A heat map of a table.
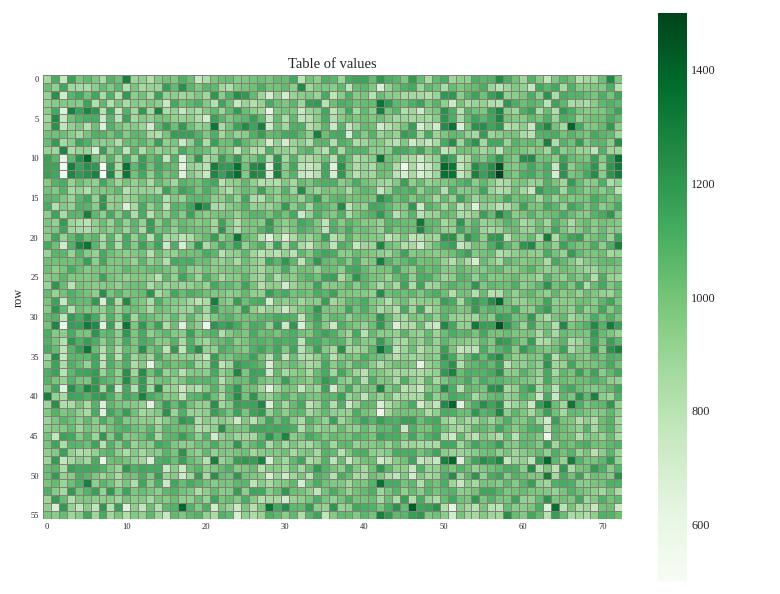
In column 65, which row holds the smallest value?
54
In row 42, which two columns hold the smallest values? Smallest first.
42, 7
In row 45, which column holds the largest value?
30
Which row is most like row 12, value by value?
11
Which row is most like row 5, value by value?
35
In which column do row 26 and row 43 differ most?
63
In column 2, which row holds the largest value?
9
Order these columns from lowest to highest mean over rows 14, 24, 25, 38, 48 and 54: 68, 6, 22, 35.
22, 68, 6, 35
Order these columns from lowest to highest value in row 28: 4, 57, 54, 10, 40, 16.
16, 4, 40, 54, 10, 57
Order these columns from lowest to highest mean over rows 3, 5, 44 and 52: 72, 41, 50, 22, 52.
52, 72, 41, 50, 22
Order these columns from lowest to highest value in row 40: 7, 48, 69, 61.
61, 48, 7, 69
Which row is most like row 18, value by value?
19
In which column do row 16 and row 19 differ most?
47
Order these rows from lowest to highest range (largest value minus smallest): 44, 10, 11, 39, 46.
46, 44, 39, 10, 11
